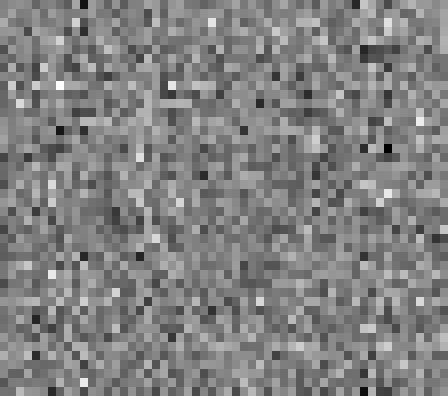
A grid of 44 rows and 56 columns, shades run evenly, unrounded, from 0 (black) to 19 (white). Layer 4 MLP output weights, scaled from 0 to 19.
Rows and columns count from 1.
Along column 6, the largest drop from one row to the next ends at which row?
9
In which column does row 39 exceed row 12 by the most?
49
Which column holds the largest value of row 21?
7
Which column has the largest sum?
53
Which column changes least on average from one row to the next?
24
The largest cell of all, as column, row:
8, 10
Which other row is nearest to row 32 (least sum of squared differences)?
28
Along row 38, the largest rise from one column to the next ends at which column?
23
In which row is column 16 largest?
20
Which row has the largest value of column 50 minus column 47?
33
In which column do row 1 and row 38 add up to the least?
11
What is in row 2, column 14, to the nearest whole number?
9
